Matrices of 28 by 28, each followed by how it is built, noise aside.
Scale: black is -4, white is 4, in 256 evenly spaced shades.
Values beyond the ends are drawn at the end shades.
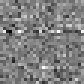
uneven rows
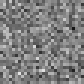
repeating rows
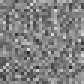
low rank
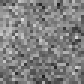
smooth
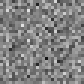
repeating rows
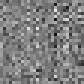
low rank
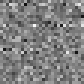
uneven rows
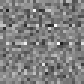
uneven rows
